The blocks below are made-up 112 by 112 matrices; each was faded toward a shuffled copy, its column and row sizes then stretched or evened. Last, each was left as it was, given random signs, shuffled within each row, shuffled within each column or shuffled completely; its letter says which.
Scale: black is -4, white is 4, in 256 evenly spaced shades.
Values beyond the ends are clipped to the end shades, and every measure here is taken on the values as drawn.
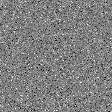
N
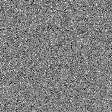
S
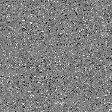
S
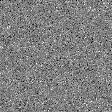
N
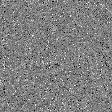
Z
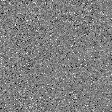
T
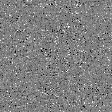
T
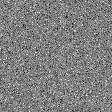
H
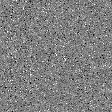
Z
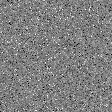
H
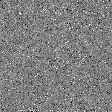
N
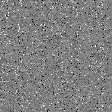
Z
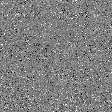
N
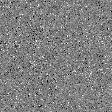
S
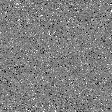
N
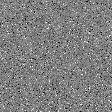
N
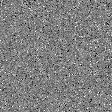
Z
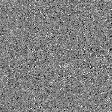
T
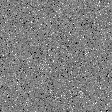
H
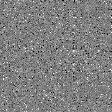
T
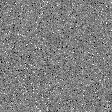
H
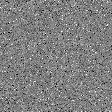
N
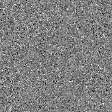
S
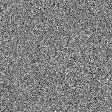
Z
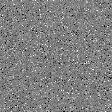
T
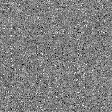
T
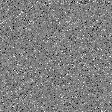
N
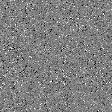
T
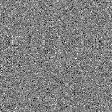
T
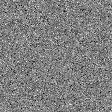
H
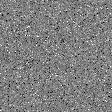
H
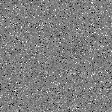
S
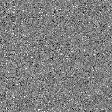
T
